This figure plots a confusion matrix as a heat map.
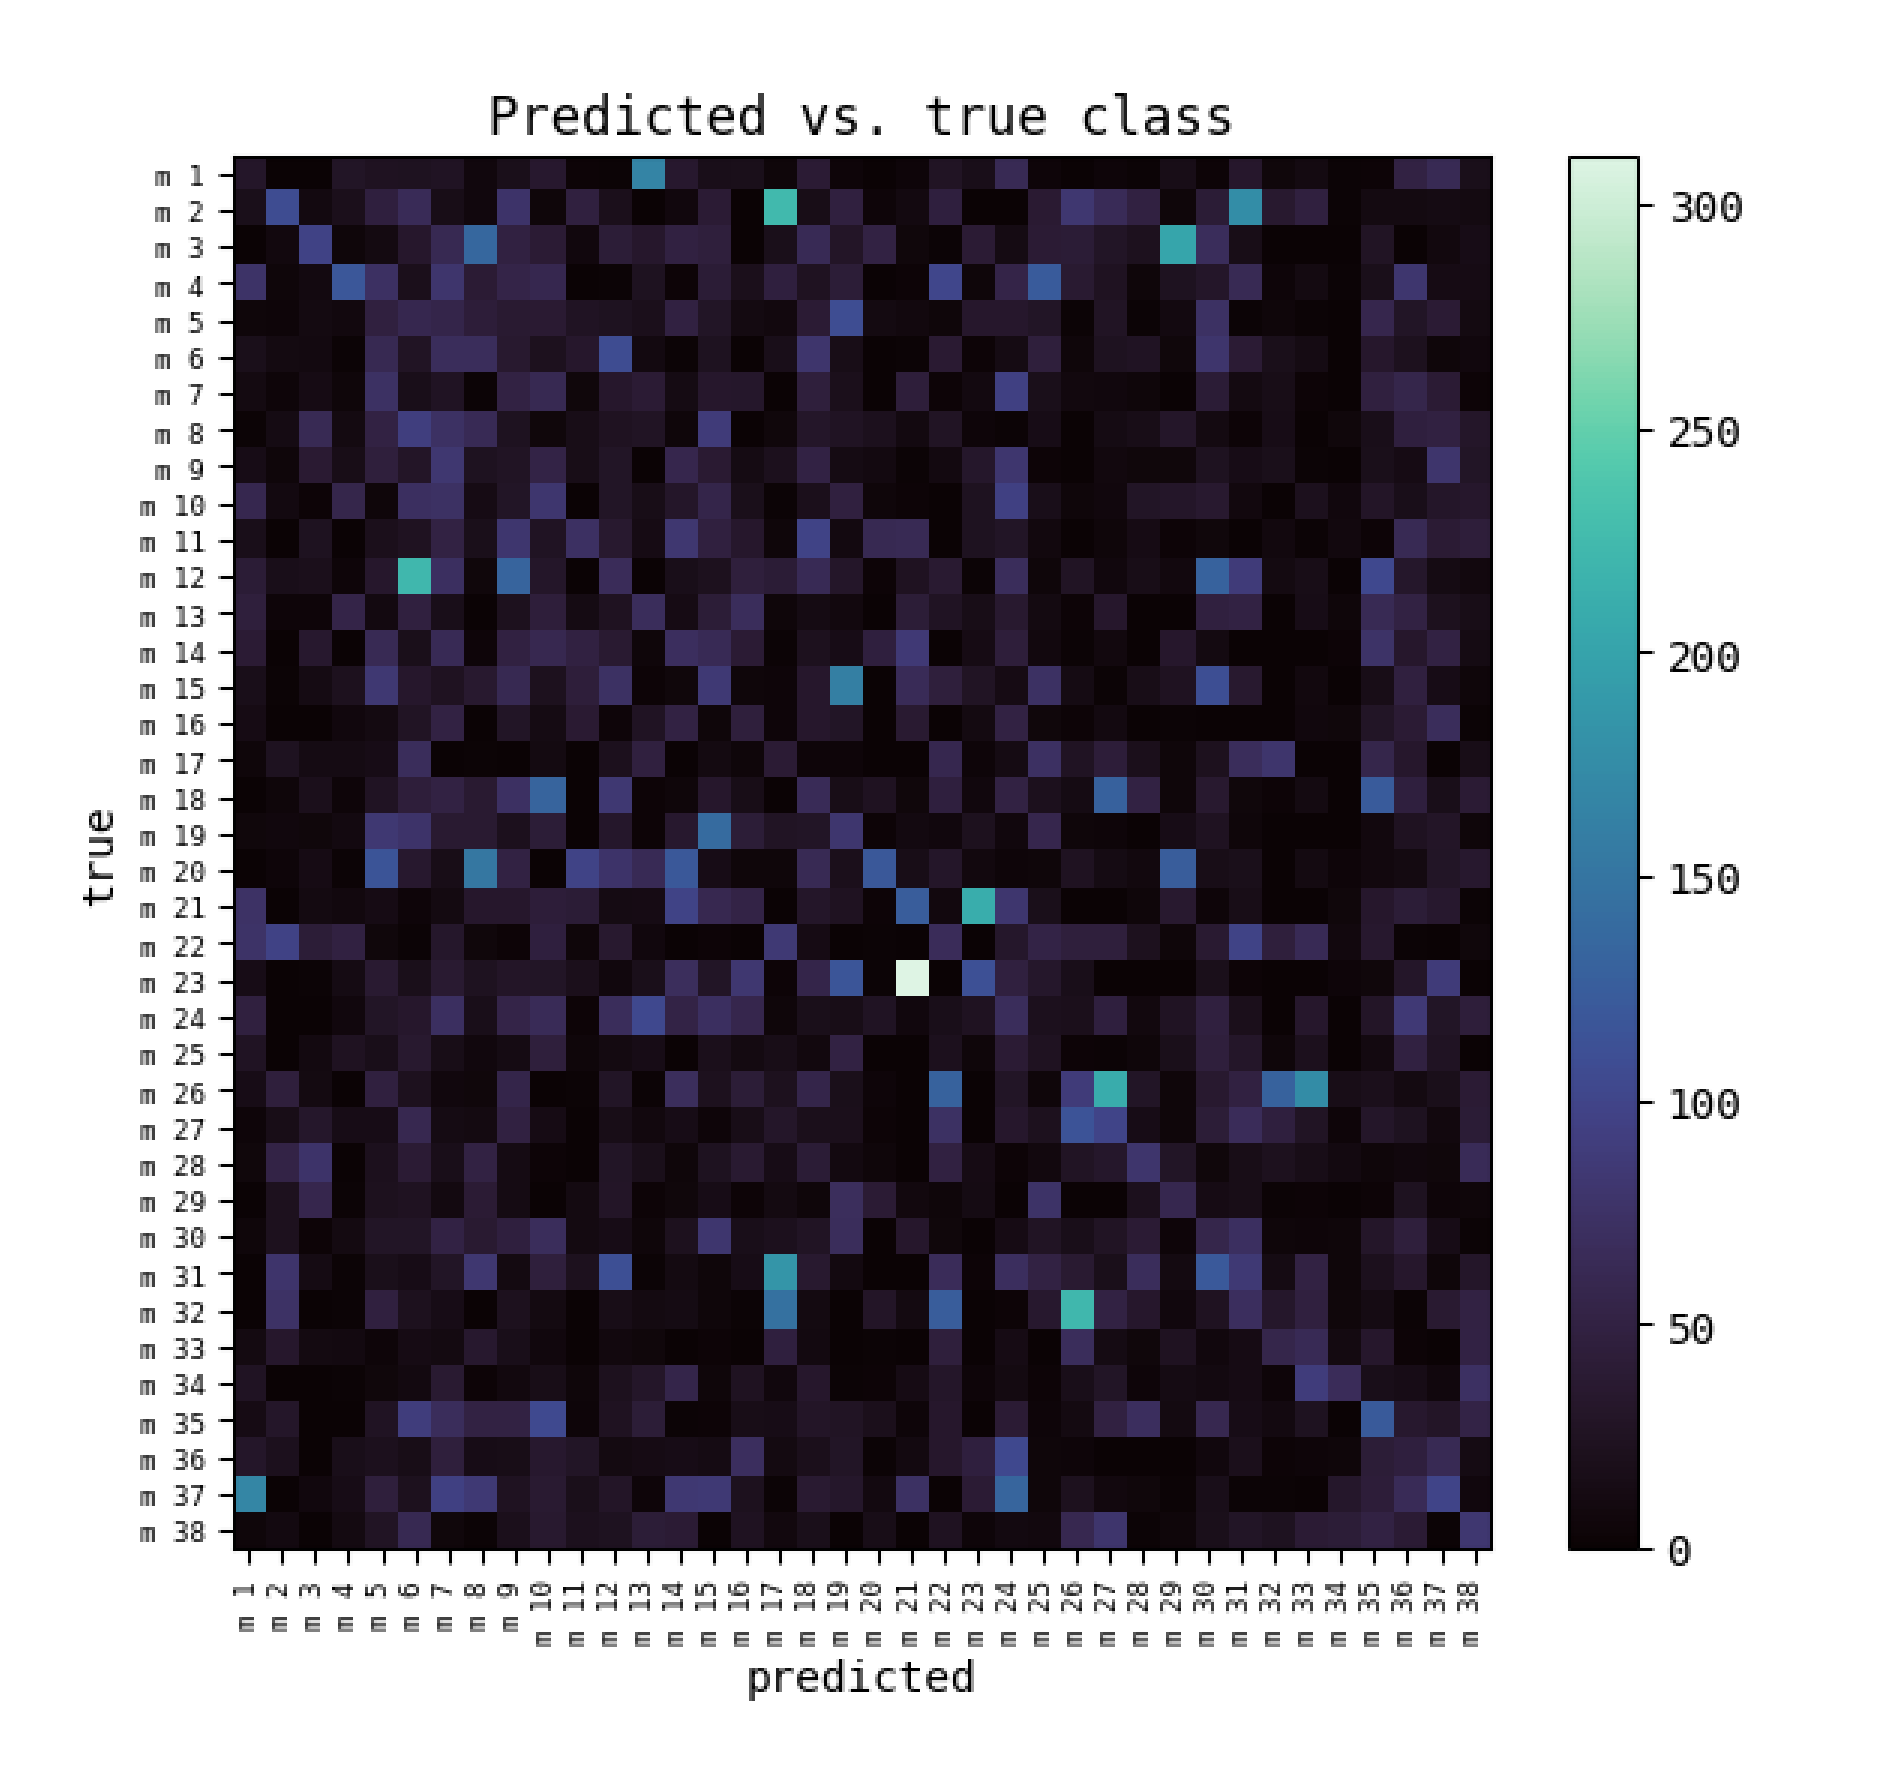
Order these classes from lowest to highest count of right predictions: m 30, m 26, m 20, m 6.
m 6, m 30, m 26, m 20
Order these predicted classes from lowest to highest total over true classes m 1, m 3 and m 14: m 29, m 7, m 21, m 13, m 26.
m 26, m 21, m 7, m 13, m 29
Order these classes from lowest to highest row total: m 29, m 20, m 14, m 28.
m 29, m 28, m 14, m 20
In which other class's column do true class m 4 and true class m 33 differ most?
m 25
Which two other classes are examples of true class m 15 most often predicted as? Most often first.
m 19, m 30
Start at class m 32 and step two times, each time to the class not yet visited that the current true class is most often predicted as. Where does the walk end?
m 27
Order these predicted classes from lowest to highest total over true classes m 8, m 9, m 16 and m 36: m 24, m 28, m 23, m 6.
m 28, m 23, m 6, m 24
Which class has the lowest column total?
m 34
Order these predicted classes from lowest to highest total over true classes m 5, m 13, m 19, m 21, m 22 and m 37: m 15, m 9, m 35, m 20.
m 20, m 9, m 35, m 15
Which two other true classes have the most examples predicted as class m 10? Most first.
m 18, m 35
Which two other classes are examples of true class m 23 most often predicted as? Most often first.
m 21, m 19
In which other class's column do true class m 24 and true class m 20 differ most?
m 8
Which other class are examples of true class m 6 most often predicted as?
m 12
